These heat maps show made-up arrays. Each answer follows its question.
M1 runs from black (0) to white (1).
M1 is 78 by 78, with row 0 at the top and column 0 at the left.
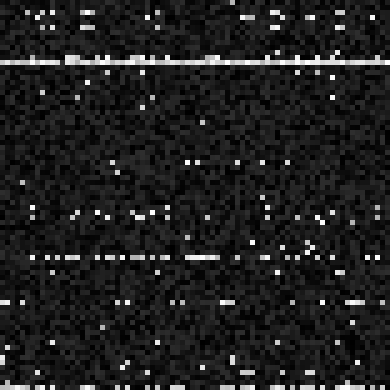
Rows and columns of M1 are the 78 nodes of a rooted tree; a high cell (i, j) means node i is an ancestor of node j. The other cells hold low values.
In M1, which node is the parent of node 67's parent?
68
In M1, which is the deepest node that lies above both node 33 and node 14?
43
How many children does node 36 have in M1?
1
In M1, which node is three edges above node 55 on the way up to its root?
54
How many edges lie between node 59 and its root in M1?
5
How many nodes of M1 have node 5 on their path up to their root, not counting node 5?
10
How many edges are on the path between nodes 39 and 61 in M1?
9
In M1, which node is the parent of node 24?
73
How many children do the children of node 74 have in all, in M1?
3
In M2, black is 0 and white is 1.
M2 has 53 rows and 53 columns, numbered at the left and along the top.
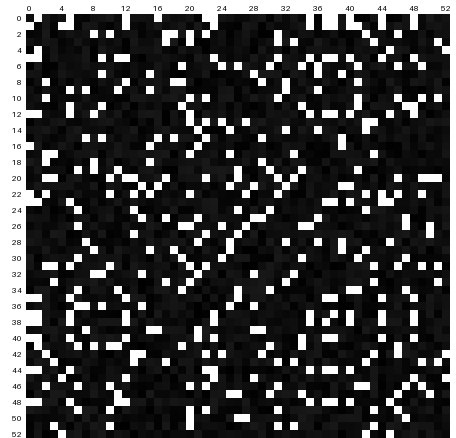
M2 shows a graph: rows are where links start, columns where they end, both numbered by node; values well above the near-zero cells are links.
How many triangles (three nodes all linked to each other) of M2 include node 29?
3
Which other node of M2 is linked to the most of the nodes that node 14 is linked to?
node 28
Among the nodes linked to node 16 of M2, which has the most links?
node 0
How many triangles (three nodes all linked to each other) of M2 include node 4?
1
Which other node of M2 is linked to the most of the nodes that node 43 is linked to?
node 20
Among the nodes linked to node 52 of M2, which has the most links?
node 42
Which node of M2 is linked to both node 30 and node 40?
node 34
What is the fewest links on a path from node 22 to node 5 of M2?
2
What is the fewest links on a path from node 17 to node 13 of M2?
2
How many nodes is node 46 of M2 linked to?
10
